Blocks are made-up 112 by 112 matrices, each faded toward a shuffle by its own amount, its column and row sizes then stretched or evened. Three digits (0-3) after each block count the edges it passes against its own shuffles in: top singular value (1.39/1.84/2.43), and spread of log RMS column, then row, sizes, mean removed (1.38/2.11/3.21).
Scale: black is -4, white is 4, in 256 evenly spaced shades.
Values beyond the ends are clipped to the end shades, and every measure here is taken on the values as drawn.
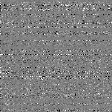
1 1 3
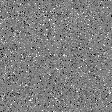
0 0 1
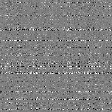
2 1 3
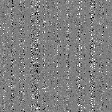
2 3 1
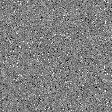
0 1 0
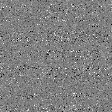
0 1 2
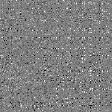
2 2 2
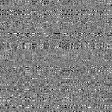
3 0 3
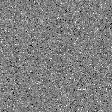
1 0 0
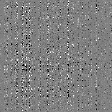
2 3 1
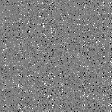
2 2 1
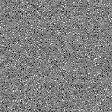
2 1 0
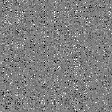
2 2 1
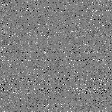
1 1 2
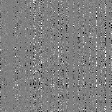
1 3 1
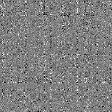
2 2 2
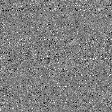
0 1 2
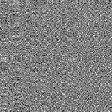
3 1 1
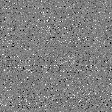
1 0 2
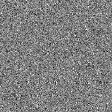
1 1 1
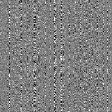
3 3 0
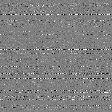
2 0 3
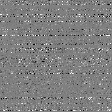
1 1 3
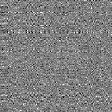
3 1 2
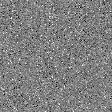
1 1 0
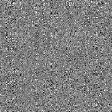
2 2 1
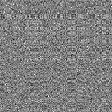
3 0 1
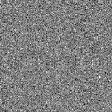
2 1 0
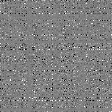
0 2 3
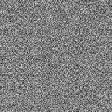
3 0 1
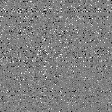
2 1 2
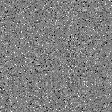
2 0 0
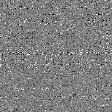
1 1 2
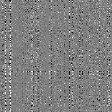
3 3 1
